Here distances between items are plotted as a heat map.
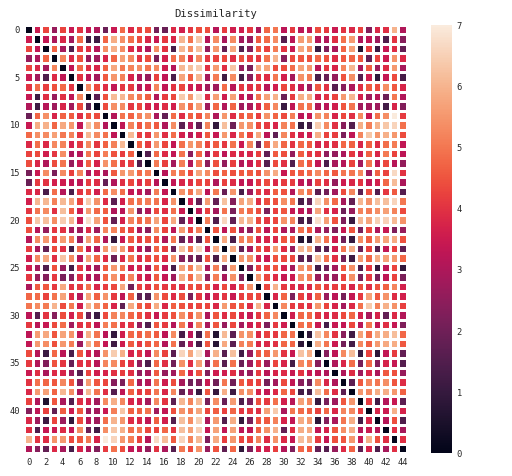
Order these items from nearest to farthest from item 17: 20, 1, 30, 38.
1, 30, 38, 20
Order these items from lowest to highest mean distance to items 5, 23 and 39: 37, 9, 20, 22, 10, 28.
28, 37, 9, 22, 10, 20
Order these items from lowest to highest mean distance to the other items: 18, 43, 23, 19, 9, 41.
41, 23, 19, 9, 18, 43
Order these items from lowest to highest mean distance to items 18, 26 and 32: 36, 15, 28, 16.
16, 36, 28, 15
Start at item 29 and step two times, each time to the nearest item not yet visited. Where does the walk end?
37
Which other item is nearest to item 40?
3
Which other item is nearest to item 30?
8
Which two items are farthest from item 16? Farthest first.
43, 42
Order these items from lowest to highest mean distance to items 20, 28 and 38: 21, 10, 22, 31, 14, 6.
22, 10, 6, 14, 31, 21
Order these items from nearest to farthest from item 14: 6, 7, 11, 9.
6, 11, 7, 9
